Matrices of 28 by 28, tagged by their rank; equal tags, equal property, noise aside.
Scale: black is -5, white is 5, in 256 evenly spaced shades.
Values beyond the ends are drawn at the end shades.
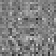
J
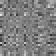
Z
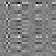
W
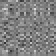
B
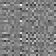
Z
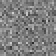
J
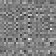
B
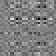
Z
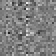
J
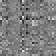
B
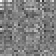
B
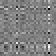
W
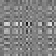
W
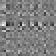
Z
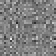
B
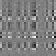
W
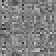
J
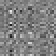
Z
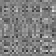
Z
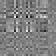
W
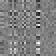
W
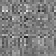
Z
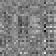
B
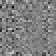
B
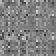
B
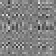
Z
